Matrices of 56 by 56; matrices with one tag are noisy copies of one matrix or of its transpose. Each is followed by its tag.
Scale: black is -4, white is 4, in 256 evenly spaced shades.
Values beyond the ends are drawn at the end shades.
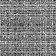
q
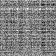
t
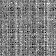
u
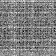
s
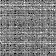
q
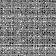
u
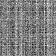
u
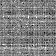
u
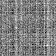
u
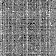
s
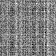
u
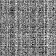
u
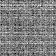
q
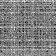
s
